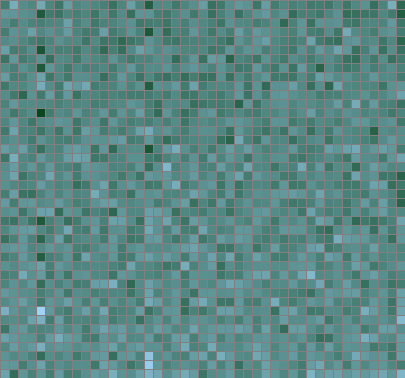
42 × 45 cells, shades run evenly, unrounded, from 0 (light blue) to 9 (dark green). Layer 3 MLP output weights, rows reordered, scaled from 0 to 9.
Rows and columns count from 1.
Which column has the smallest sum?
2
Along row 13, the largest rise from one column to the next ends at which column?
5
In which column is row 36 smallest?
45
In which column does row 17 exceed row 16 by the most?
17
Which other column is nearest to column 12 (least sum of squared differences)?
43
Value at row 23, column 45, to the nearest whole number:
7
